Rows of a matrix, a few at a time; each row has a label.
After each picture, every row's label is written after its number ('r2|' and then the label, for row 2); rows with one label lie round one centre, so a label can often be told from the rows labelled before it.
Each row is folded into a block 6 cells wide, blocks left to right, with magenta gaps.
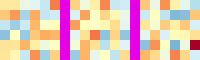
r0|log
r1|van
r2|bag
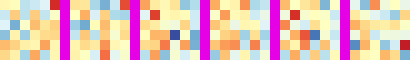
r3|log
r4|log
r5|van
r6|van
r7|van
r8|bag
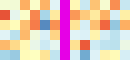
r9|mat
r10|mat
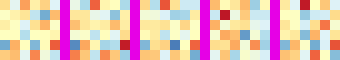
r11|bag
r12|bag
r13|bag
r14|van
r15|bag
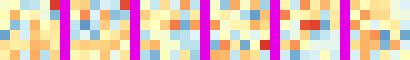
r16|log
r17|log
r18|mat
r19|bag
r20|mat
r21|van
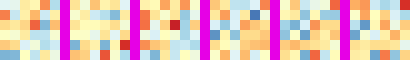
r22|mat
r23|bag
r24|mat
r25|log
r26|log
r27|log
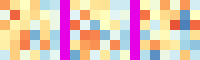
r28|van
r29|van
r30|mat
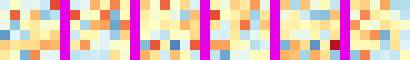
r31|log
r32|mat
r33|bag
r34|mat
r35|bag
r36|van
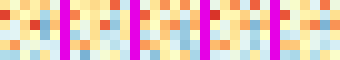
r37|mat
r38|mat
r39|mat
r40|mat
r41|mat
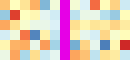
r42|van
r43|bag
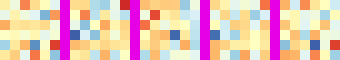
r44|bag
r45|log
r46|van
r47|log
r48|bag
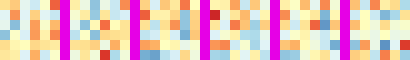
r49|log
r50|log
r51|mat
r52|mat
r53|mat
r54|bag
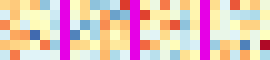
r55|van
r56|log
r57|mat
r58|bag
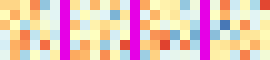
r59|van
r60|bag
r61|van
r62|log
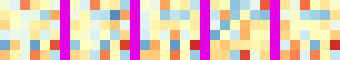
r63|bag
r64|bag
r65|bag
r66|log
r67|bag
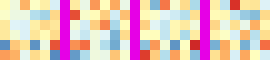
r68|bag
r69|mat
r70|bag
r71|bag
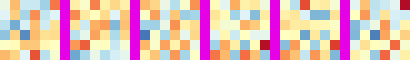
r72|log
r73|mat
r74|log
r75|bag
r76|bag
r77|log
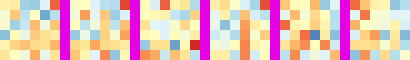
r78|log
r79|log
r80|bag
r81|log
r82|van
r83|van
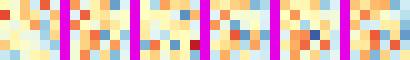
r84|mat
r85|van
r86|bag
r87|van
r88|van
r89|van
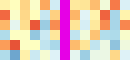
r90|mat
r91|mat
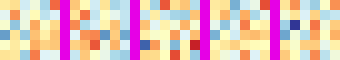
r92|log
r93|van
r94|bag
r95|log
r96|log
